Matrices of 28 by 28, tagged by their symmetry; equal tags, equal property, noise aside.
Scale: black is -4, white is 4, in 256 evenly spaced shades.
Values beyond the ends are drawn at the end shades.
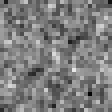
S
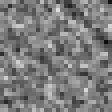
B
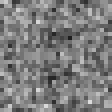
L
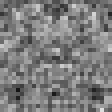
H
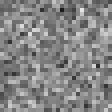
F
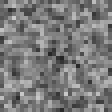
S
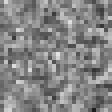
L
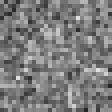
F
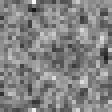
L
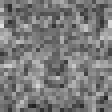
H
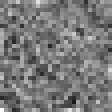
B
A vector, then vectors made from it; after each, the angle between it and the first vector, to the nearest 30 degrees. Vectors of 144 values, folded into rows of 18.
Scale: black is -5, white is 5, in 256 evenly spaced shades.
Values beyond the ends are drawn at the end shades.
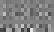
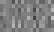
90 degrees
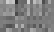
60 degrees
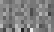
30 degrees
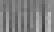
90 degrees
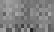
150 degrees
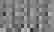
150 degrees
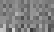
150 degrees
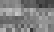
120 degrees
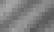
90 degrees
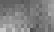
120 degrees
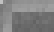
90 degrees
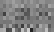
150 degrees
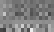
30 degrees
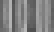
90 degrees
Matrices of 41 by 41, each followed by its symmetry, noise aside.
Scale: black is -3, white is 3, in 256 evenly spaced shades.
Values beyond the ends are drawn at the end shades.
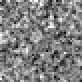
symmetric.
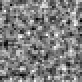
antisymmetric.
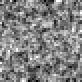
same after a half turn.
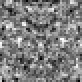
mirrored left to right.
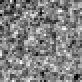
symmetric.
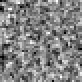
no symmetry.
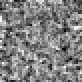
no symmetry.
